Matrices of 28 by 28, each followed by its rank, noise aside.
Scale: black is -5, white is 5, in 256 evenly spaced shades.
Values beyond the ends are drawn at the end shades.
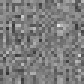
five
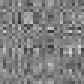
two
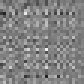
two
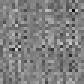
three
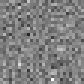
five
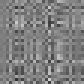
two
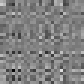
two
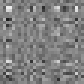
two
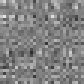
three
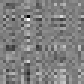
two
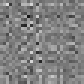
three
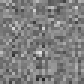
five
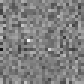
five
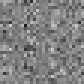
five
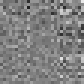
four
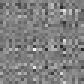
three
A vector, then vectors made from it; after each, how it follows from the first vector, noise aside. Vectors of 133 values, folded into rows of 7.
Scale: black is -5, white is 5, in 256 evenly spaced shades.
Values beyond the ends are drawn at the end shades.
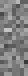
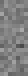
reversed, negated, shrunk.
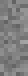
wrapped around, shrunk.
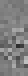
reversed, negated, partly zeroed.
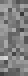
wrapped around.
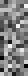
wrapped around, negated, scaled up.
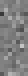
reversed, partly zeroed.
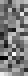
wrapped around, negated, scaled up.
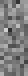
sign-scrambled.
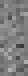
reversed, negated, partly zeroed.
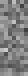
wrapped around.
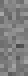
reversed, negated, shrunk.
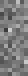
sign-scrambled.
